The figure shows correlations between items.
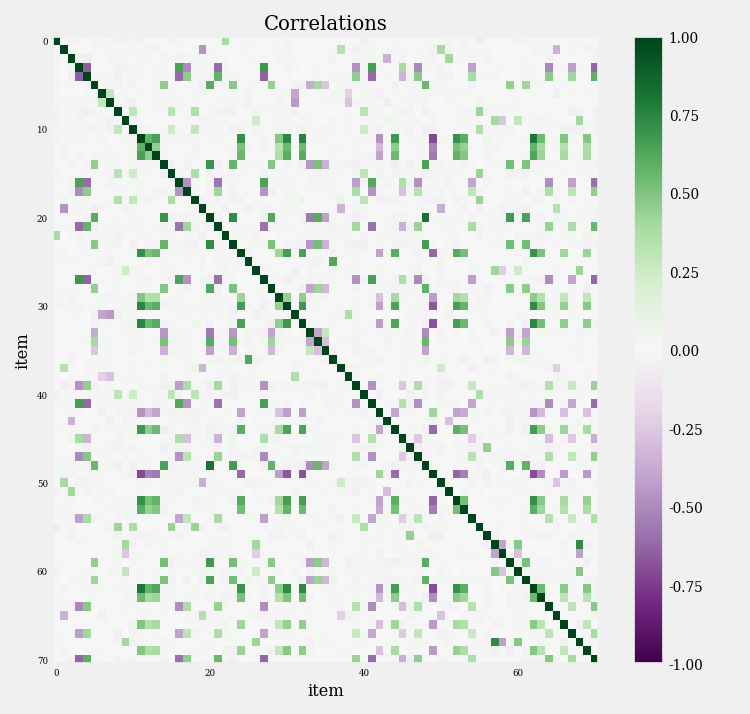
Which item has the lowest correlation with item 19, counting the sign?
1
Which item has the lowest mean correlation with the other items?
49
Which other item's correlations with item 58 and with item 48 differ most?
20
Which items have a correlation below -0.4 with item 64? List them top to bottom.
3, 16, 27, 41
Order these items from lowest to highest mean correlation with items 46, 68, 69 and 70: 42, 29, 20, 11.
42, 20, 29, 11
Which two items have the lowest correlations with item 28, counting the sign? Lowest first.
33, 35
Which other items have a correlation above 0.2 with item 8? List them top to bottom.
10, 15, 18, 40, 55
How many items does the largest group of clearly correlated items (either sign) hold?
16
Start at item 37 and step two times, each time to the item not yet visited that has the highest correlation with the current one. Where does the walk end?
50
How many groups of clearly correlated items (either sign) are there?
11
